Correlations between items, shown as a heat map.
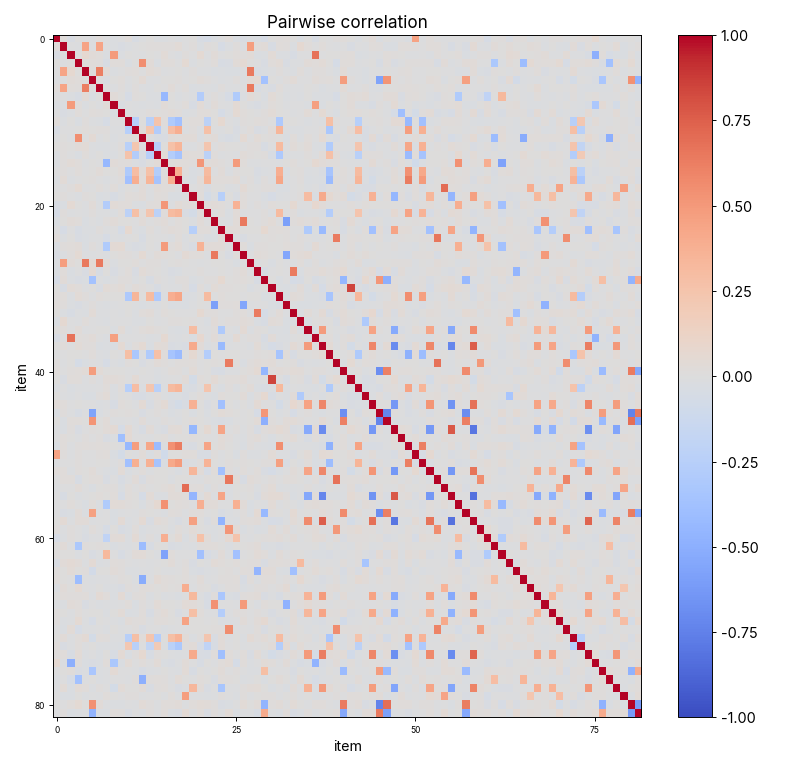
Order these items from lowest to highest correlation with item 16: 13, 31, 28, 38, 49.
38, 28, 13, 31, 49
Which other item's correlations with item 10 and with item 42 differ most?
49
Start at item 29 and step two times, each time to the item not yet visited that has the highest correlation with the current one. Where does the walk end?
81
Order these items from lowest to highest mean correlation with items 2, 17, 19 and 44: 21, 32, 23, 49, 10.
23, 10, 32, 21, 49
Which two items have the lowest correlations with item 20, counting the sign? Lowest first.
62, 7
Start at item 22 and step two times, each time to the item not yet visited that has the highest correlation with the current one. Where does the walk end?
68
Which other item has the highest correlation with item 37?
58
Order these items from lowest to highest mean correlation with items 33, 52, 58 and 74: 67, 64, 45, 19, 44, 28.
64, 45, 28, 19, 67, 44
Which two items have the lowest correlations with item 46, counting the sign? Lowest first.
45, 81
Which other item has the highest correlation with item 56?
15
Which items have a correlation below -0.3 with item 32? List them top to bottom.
22, 26, 68
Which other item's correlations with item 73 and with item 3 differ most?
12
